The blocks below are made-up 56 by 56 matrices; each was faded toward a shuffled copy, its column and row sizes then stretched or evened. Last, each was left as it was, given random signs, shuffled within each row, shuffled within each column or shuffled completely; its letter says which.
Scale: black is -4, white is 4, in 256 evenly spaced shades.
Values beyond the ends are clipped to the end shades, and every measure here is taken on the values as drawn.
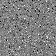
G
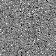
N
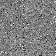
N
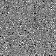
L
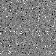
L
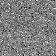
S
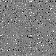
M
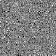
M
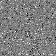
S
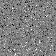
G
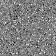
S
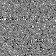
S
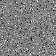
N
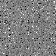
M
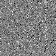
N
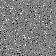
G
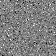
G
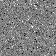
G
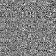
M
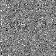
L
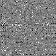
M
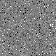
N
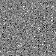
L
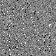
N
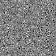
N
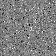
G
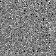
N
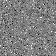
G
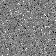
G
